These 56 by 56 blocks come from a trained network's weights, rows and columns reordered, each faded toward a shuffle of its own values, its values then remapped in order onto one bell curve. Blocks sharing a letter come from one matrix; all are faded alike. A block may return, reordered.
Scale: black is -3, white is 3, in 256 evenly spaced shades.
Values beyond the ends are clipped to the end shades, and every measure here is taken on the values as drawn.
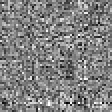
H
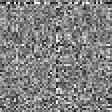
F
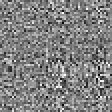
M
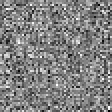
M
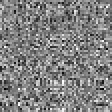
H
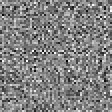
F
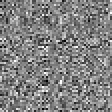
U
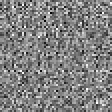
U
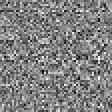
F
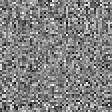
M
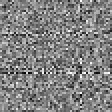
F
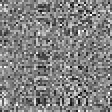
H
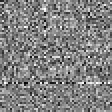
F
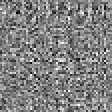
U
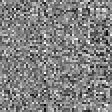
F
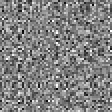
M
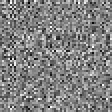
U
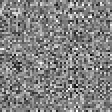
U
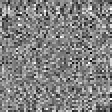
U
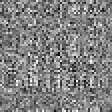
M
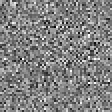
F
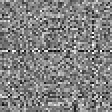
F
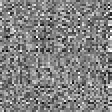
M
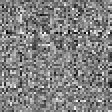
H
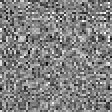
U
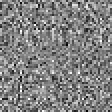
M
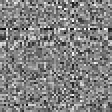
F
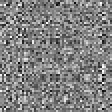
H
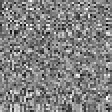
M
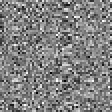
U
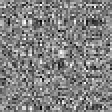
H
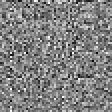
F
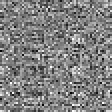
M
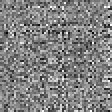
U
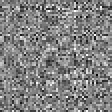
U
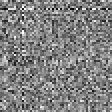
F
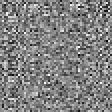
M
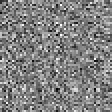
M
